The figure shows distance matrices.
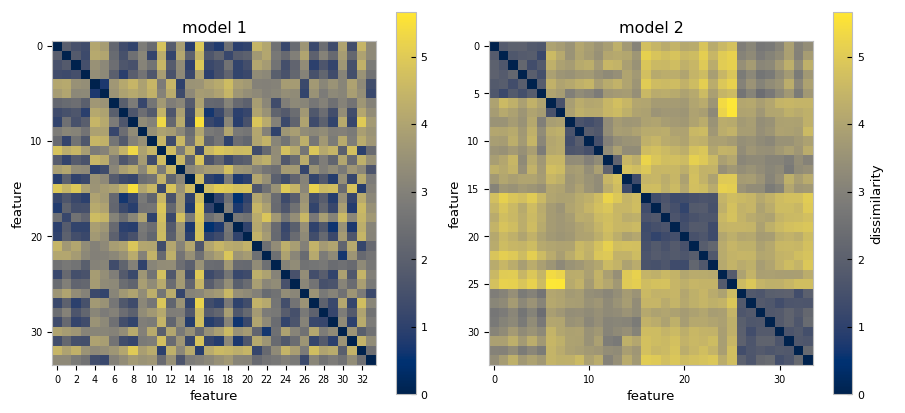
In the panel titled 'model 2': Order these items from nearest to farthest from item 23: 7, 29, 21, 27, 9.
21, 7, 9, 29, 27
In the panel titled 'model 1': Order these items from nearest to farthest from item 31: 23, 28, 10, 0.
0, 28, 23, 10
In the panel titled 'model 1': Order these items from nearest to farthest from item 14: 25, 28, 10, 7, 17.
17, 7, 28, 25, 10
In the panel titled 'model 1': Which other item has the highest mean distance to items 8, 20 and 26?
15
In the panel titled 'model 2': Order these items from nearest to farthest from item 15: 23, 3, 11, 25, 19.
11, 3, 23, 19, 25
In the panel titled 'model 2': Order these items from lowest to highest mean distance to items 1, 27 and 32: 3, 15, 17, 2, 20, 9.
3, 2, 15, 9, 20, 17
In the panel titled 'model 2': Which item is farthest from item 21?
12
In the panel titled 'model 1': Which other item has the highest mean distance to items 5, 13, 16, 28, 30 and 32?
18
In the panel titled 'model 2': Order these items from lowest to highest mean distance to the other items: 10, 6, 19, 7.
10, 19, 7, 6
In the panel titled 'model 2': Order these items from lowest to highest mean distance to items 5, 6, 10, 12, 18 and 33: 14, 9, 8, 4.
8, 9, 4, 14
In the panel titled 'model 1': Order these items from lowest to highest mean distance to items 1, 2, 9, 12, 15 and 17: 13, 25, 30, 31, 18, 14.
14, 31, 18, 25, 30, 13
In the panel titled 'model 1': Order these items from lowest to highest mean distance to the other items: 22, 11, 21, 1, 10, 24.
24, 1, 10, 22, 21, 11
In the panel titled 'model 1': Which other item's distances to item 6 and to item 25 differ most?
9
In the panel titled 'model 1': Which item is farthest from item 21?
8
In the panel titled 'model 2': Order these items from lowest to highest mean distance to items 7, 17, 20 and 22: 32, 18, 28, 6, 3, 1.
18, 6, 28, 3, 32, 1
